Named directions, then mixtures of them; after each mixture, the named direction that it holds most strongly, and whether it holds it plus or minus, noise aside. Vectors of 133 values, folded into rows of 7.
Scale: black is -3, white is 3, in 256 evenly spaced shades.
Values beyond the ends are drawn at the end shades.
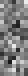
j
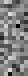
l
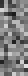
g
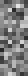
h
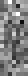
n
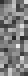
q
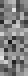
j, minus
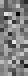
g, minus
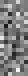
l, minus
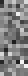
g, plus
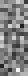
l, minus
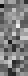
j, minus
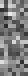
g, minus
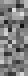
h, minus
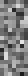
h, plus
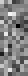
l, plus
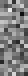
h, plus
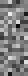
l, plus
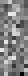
l, plus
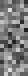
h, plus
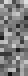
h, minus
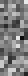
q, plus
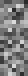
h, plus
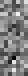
j, plus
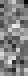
j, minus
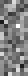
l, minus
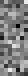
l, plus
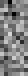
g, plus
